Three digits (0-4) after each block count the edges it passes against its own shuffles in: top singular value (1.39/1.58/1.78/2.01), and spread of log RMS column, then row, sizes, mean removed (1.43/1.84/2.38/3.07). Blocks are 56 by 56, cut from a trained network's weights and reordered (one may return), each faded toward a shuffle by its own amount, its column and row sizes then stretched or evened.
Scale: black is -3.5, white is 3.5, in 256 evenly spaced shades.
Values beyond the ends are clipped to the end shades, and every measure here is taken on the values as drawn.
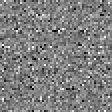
0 1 2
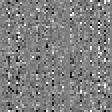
0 4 1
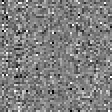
2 3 1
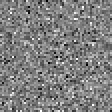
2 1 1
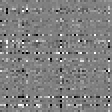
2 2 4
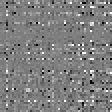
1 3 4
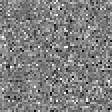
0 1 1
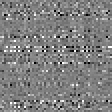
4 1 4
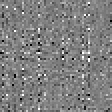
1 3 2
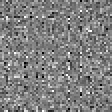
3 3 1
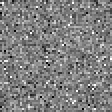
0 0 1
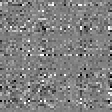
0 3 4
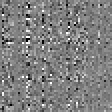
1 4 1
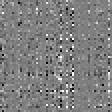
3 4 2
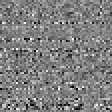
1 1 4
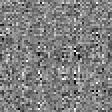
2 3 1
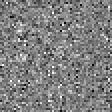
1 1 0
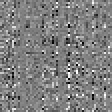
1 4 2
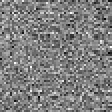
3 0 1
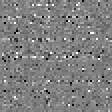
0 1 3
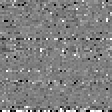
4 0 3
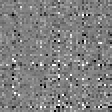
2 3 3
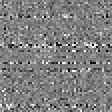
2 0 4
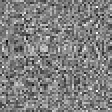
4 2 0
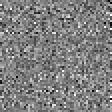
2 0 1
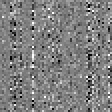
4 4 0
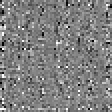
1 4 1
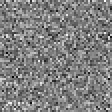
1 0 1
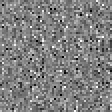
1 2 1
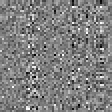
4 3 0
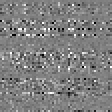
1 2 4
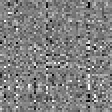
4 3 2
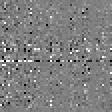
3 3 2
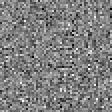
2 1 0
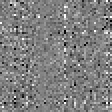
1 3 1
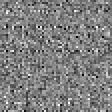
3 1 2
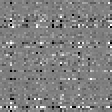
3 2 4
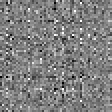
0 3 2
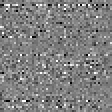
2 1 3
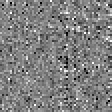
1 3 0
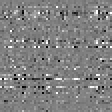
2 2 4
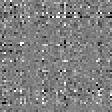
2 3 3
